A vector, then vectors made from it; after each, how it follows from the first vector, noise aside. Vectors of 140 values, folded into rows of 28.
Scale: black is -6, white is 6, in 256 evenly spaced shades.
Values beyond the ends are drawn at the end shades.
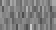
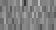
reversed, negated, partly zeroed.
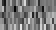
reversed, scaled up.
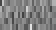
copied.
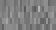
wrapped around, shrunk.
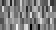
negated, scaled up.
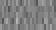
wrapped around, shrunk.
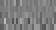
reversed, negated, partly zeroed.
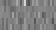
reversed, partly zeroed.
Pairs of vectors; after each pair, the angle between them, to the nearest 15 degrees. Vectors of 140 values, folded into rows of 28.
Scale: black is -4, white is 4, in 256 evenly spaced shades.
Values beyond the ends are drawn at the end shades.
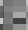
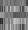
120 degrees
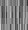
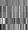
120 degrees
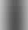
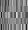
105 degrees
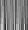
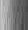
75 degrees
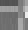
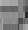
150 degrees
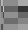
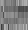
30 degrees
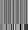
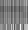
150 degrees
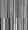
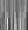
60 degrees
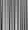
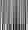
120 degrees
